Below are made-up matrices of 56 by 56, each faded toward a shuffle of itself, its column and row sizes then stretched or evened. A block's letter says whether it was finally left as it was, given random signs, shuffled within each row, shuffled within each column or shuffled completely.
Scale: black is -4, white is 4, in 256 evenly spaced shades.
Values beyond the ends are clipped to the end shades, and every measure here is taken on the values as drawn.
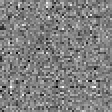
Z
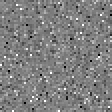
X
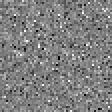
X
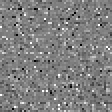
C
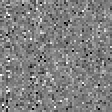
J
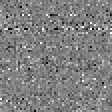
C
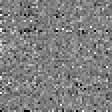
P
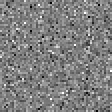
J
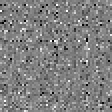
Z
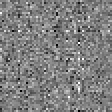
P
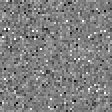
X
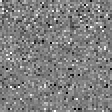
C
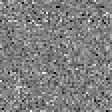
C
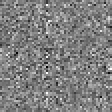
Z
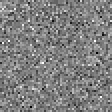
X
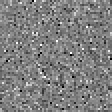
X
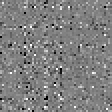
Z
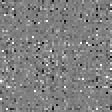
P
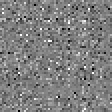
P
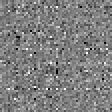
P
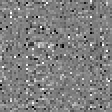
Z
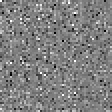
J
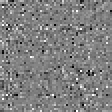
Z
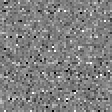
C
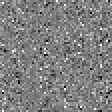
J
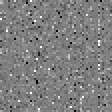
J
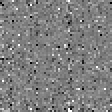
P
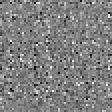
P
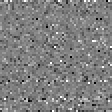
C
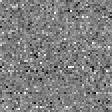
C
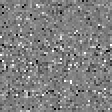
C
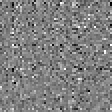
Z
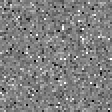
X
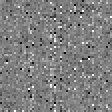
J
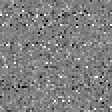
C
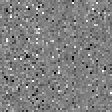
J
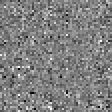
P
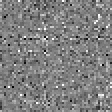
Z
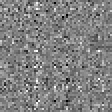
P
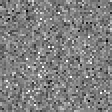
X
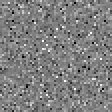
X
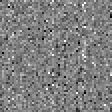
J
